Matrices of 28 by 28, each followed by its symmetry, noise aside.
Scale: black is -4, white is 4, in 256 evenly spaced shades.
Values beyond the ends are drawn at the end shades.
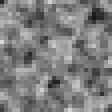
symmetric across the other diagonal.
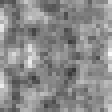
mirrored top to bottom.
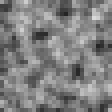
symmetric across the other diagonal.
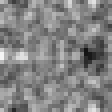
mirrored top to bottom.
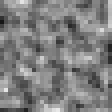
antisymmetric.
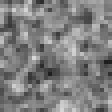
antisymmetric.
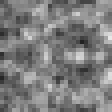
mirrored top to bottom.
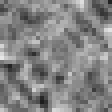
symmetric across the other diagonal.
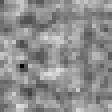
mirrored top to bottom.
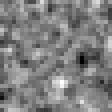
antisymmetric.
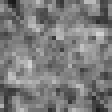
same after a half turn.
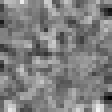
antisymmetric.
